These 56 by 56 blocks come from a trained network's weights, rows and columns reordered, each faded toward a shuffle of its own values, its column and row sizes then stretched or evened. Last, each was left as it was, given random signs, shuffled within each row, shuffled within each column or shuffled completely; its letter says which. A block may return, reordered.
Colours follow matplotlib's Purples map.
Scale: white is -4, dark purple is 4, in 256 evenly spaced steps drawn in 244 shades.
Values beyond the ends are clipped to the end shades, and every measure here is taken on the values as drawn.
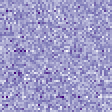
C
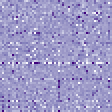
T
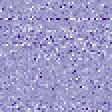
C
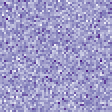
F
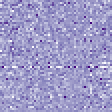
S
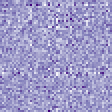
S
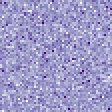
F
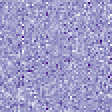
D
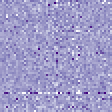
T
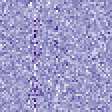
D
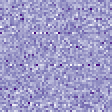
C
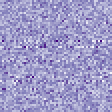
C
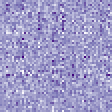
S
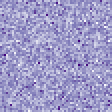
F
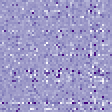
T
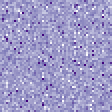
D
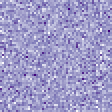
D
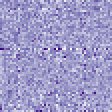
T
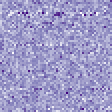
C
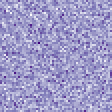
F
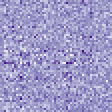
T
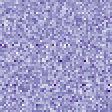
C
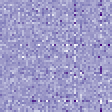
T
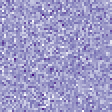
D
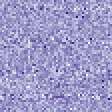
C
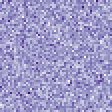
F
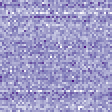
C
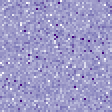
F
